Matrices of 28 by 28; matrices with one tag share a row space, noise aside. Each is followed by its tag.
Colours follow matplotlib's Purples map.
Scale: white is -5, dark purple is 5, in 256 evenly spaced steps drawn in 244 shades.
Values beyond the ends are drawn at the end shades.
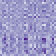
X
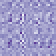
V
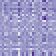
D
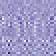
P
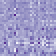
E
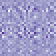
P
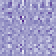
V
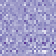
X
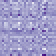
D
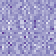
P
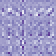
V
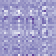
D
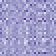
X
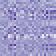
E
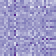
E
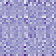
X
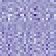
P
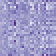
E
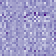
X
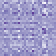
D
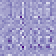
V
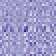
X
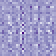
V
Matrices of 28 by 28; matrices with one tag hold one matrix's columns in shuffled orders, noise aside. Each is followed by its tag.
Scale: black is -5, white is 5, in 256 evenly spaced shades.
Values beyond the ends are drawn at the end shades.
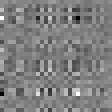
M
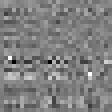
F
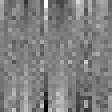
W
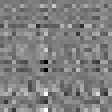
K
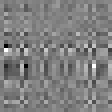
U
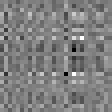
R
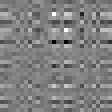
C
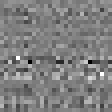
F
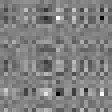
M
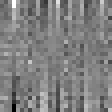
W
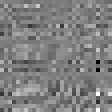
K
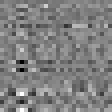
K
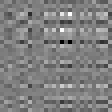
C
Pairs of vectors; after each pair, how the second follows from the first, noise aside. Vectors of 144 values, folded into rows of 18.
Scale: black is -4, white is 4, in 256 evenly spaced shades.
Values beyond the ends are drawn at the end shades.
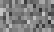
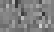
wrapped around, negated, partly zeroed.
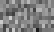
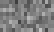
reversed, shrunk.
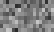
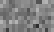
reversed, shrunk.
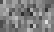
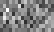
reversed.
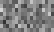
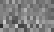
negated, partly zeroed.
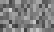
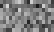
reversed.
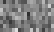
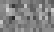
wrapped around, negated, partly zeroed.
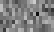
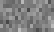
reversed, shrunk.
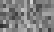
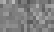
reversed, negated, shrunk.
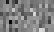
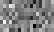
wrapped around.
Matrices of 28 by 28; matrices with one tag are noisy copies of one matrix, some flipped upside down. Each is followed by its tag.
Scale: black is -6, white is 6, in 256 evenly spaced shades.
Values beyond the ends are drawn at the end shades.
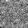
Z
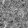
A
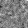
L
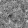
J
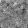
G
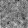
G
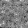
Z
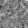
L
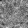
Z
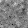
G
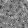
L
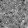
L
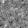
A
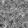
A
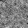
Z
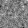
L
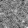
L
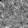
Z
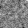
L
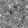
J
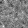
A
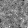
L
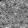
Z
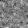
Z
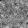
Z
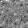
Z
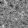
A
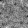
Z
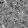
A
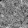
Z
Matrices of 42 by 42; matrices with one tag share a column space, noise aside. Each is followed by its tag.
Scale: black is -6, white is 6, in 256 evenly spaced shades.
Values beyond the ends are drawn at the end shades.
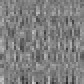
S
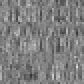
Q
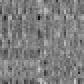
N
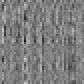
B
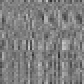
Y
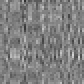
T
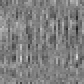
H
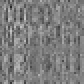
B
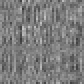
B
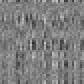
Y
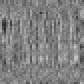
H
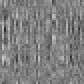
H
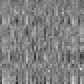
S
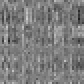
B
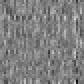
N
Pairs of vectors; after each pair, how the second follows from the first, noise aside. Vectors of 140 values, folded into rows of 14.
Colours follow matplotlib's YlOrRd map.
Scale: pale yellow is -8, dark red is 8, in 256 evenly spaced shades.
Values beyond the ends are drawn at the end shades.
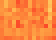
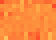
reversed, partly zeroed.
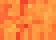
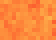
wrapped around, negated, shrunk.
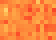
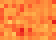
wrapped around, negated.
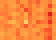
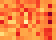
scaled up.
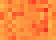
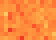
reversed, partly zeroed.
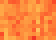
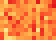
scaled up.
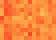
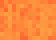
wrapped around, negated, shrunk.
